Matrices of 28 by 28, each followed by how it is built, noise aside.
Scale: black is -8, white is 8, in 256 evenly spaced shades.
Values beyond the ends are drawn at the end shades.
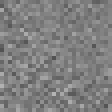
lower triangular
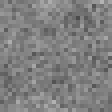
smooth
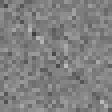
diagonal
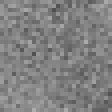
smooth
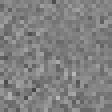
lower triangular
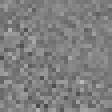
lower triangular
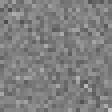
diagonal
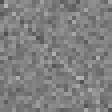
diagonal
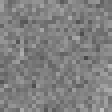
smooth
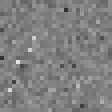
sparse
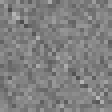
diagonal
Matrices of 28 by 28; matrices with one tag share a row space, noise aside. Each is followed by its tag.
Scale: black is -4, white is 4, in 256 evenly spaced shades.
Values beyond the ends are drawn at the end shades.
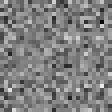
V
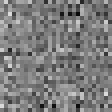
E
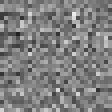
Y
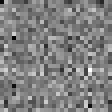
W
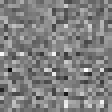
V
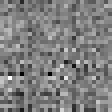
Y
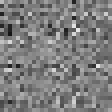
Y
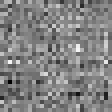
E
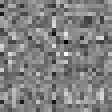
V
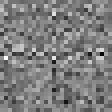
V
